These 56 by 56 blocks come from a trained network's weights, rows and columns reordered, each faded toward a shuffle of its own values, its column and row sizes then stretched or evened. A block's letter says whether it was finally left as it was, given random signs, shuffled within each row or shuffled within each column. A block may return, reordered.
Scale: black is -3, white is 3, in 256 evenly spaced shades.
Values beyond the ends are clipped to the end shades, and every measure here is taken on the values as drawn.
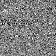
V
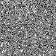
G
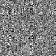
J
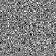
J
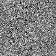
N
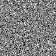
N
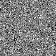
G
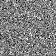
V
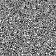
V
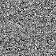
G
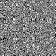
J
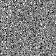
N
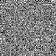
J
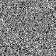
V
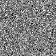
G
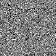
G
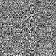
J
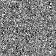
N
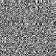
J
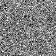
N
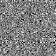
G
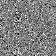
N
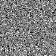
V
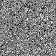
N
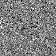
V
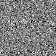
V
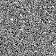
V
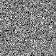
G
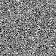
V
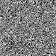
G
